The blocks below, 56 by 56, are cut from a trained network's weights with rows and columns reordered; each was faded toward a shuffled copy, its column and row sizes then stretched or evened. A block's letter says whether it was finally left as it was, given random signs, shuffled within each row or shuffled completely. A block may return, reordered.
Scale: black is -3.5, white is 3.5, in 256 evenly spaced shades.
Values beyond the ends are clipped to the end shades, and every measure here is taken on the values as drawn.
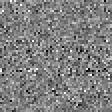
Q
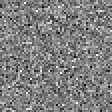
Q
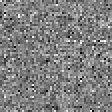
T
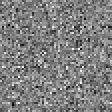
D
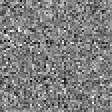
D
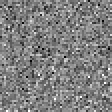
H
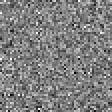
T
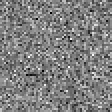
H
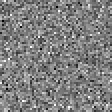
H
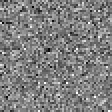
Q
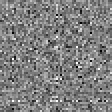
T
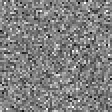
H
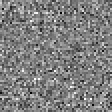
Q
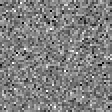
H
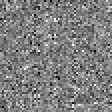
D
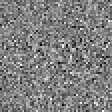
Q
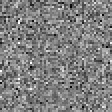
T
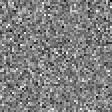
H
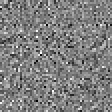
T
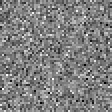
H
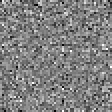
D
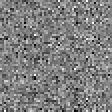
T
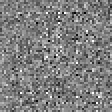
D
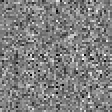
D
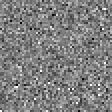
Q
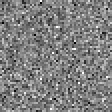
H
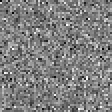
Q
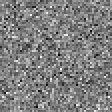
H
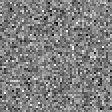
H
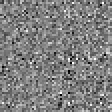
T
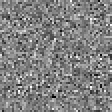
D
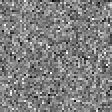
H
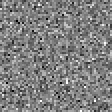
H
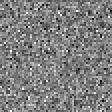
H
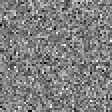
H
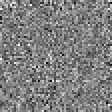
T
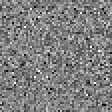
Q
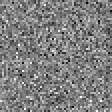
H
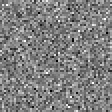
H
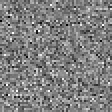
Q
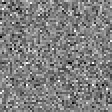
Q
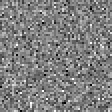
H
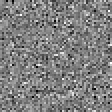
D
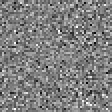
T
